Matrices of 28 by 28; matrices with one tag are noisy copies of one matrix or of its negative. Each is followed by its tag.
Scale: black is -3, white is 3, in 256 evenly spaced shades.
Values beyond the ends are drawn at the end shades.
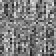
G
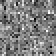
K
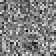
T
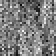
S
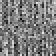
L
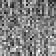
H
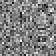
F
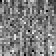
H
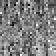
H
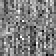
G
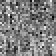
K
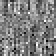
G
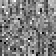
H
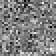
T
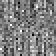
G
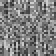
G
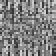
L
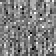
G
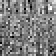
H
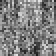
S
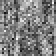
S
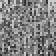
H
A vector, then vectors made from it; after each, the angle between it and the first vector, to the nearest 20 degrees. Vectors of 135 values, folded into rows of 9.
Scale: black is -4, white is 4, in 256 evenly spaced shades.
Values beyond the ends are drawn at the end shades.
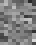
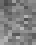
120 degrees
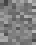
160 degrees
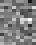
60 degrees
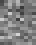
100 degrees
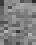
80 degrees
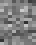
60 degrees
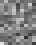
60 degrees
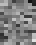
20 degrees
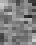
40 degrees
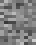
60 degrees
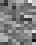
160 degrees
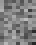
60 degrees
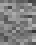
40 degrees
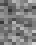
120 degrees
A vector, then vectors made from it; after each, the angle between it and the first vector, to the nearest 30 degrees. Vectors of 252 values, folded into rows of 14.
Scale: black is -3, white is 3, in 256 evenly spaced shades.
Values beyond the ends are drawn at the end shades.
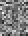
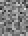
120 degrees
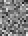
120 degrees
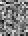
30 degrees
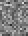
30 degrees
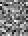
150 degrees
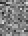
150 degrees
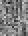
60 degrees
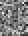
30 degrees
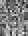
90 degrees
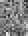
120 degrees
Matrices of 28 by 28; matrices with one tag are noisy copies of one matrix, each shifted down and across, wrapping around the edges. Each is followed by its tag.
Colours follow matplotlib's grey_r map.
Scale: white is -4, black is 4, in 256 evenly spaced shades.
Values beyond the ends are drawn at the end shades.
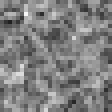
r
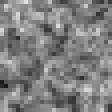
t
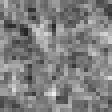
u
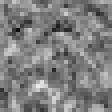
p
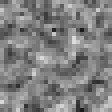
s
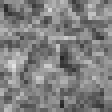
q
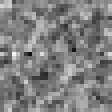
r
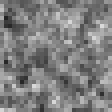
q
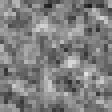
p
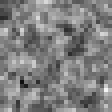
t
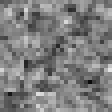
t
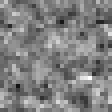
p
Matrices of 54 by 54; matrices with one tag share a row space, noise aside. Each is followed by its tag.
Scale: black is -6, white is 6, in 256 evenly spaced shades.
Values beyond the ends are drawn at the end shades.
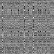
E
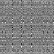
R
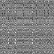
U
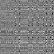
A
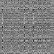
E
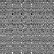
R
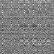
E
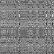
A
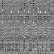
E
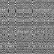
U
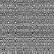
U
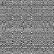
R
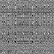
U
